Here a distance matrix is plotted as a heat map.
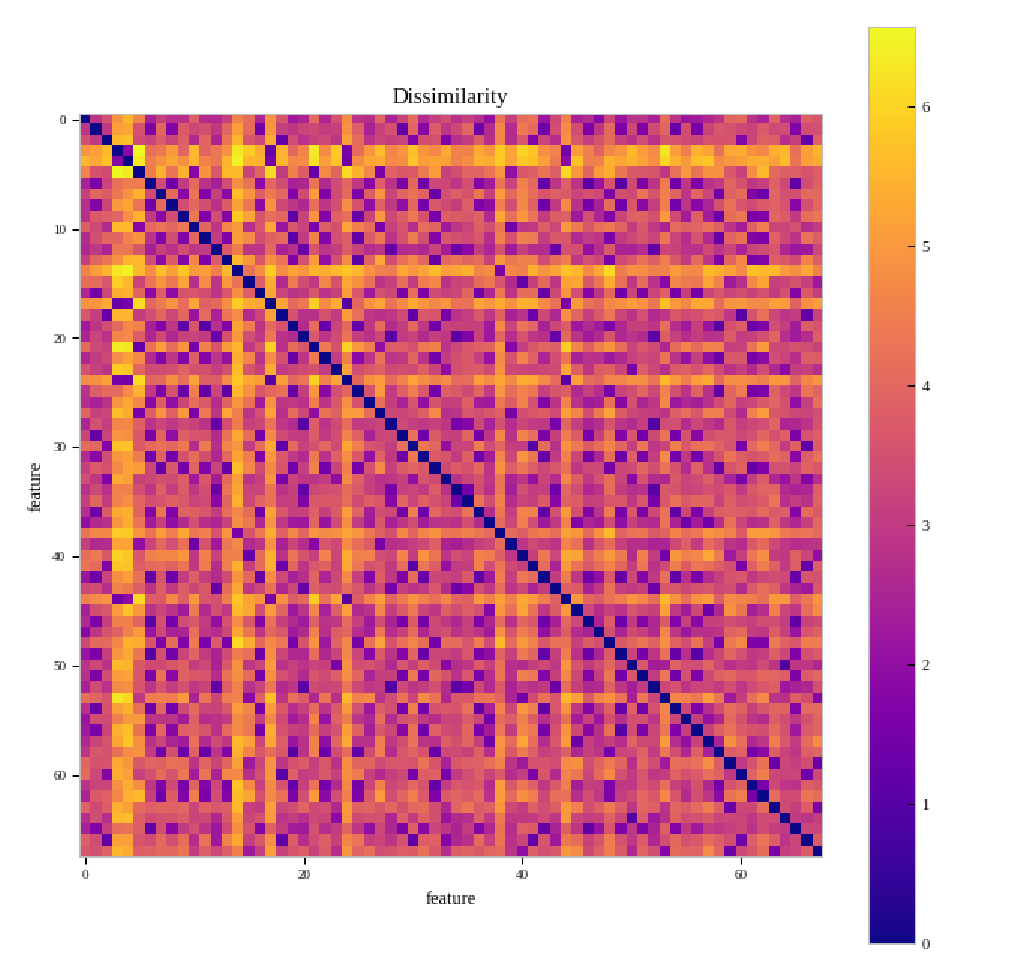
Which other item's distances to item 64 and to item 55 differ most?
50
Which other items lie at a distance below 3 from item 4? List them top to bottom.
3, 17, 24, 44
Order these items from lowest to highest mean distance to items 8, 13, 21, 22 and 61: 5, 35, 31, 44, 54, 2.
54, 31, 2, 35, 5, 44
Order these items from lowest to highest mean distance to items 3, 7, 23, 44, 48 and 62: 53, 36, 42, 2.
42, 2, 36, 53
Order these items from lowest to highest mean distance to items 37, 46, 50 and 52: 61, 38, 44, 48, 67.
61, 67, 48, 38, 44
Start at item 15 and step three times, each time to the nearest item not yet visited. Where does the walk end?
67
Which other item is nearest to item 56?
49
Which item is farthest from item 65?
14
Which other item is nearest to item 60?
18
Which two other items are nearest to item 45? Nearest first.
57, 37
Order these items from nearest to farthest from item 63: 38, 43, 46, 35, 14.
46, 43, 35, 38, 14
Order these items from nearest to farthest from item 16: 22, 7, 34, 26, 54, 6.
54, 6, 26, 22, 34, 7
